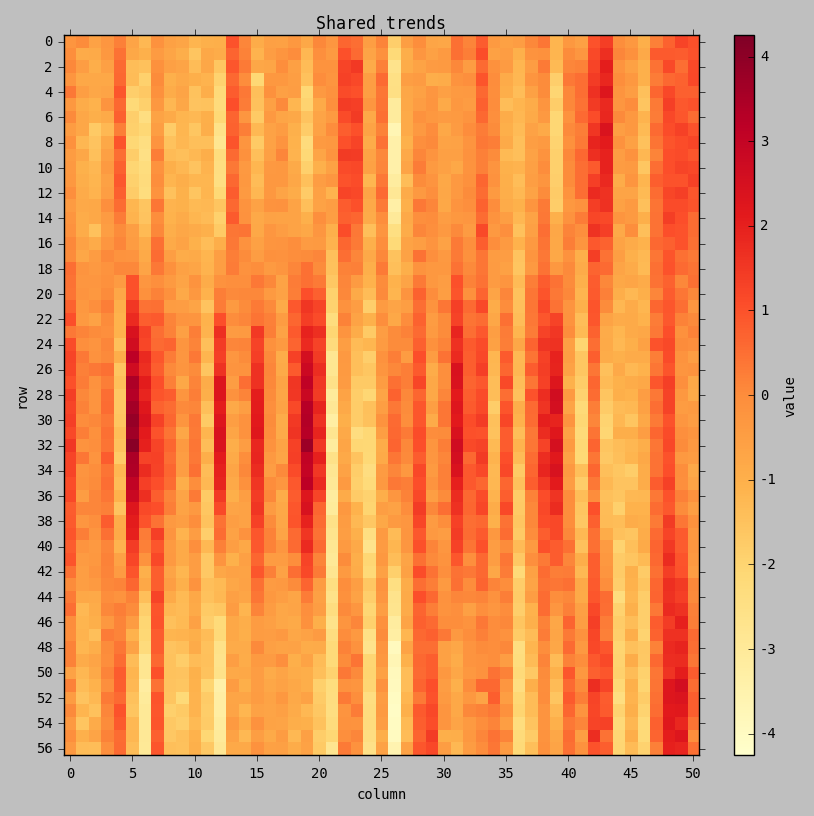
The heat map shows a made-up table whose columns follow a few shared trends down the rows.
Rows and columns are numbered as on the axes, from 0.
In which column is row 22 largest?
5
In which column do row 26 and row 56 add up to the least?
21
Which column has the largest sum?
48
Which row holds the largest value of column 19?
32
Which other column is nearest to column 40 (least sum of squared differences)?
29
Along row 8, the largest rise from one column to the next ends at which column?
13
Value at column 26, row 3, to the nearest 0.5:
-2.5
